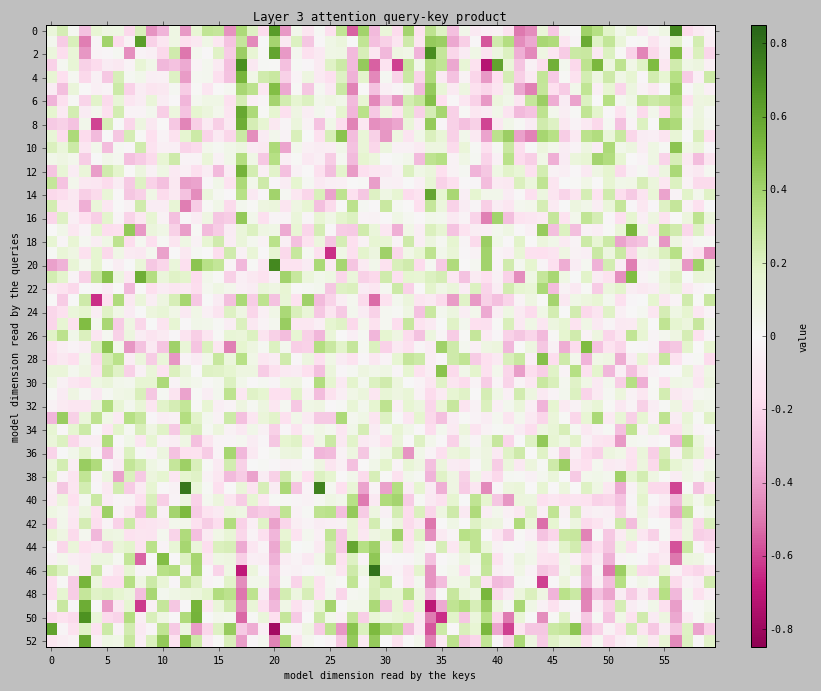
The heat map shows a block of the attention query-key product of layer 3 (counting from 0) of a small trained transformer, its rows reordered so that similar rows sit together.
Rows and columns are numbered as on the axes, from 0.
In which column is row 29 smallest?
42
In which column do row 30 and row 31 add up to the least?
53
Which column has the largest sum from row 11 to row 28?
17
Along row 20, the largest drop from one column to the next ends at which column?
21
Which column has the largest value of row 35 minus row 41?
44
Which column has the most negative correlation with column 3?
34
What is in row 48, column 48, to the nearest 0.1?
-0.5
